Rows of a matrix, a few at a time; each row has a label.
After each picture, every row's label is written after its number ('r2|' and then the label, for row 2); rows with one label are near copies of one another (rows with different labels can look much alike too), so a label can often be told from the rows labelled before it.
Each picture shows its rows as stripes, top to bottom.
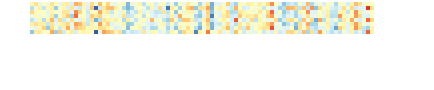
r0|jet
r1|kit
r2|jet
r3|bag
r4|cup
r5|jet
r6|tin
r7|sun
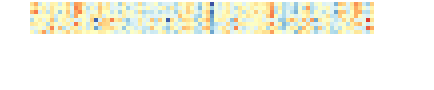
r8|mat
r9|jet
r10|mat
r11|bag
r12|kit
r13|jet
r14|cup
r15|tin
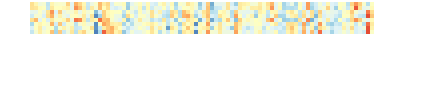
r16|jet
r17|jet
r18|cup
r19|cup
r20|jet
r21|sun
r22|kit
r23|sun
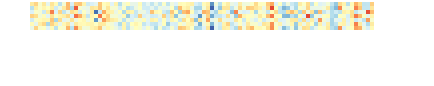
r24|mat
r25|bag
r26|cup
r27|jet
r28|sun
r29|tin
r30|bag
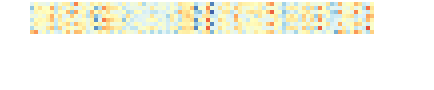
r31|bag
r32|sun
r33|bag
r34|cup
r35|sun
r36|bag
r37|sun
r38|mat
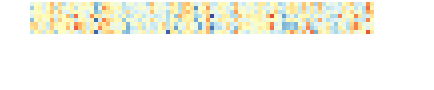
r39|cup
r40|sun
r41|cup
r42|bag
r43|sun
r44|jet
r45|jet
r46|kit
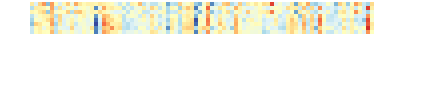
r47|tin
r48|sun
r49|tin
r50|sun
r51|sun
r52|sun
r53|kit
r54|sun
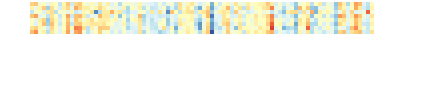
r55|mat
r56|tin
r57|kit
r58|mat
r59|tin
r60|tin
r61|jet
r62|mat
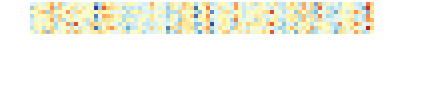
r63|cup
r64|sun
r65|tin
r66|sun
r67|cup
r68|bag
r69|kit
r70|tin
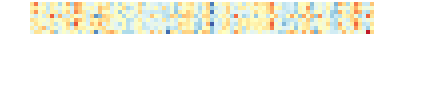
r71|mat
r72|jet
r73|mat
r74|cup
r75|jet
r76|bag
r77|tin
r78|kit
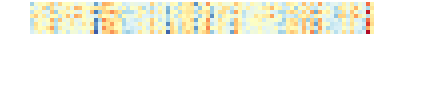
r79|sun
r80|tin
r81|kit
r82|mat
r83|sun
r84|kit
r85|sun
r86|kit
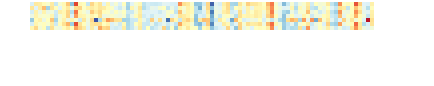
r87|bag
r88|tin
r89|bag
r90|bag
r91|kit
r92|bag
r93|jet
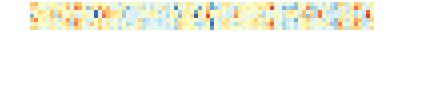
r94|mat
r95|jet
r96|sun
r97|sun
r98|mat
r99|bag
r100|mat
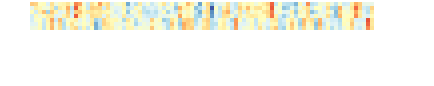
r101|jet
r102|bag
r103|tin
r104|bag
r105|cup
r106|cup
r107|cup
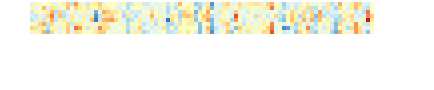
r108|bag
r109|tin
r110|sun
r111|cup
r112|kit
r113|tin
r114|jet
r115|tin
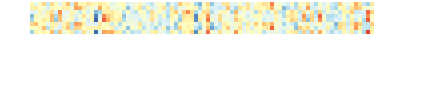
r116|tin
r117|jet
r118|cup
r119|sun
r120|sun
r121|mat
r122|tin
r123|sun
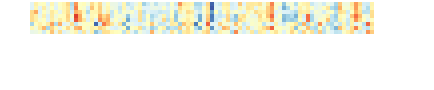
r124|bag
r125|bag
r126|mat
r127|jet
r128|jet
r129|sun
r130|tin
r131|cup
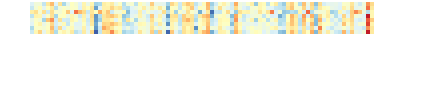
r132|cup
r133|kit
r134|jet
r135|kit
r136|cup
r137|kit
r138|sun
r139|kit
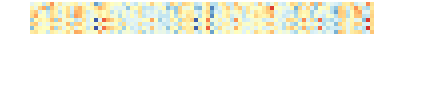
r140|cup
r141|tin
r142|mat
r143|mat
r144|sun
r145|mat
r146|sun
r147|mat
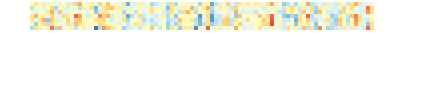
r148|jet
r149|kit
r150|cup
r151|jet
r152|tin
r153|tin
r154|sun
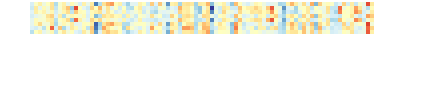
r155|kit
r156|bag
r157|bag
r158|cup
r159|bag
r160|kit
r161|cup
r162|kit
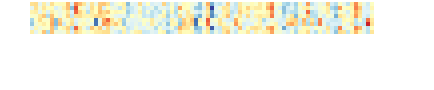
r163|jet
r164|bag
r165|jet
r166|tin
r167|sun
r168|sun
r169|bag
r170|tin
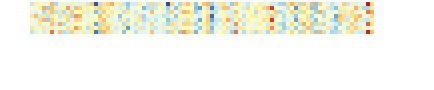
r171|kit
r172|tin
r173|cup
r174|mat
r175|tin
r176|cup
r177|jet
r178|cup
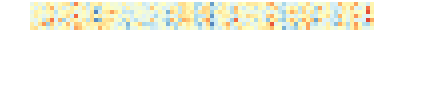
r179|bag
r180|cup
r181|kit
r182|bag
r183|cup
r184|tin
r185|jet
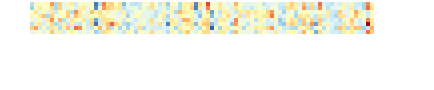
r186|sun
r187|sun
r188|bag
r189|tin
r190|cup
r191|kit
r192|mat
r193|cup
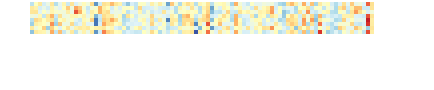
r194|kit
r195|mat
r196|jet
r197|cup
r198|kit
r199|sun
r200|tin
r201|sun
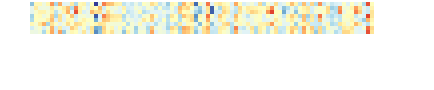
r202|sun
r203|bag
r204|bag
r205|sun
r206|sun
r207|tin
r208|cup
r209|cup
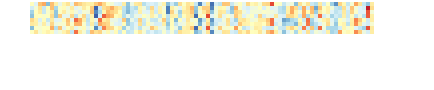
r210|tin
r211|kit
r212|kit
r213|sun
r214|jet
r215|jet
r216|sun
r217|bag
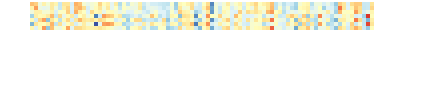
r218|mat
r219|mat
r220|bag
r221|sun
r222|tin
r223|sun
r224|tin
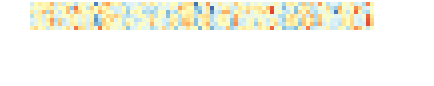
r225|sun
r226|bag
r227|tin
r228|kit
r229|cup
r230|cup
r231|jet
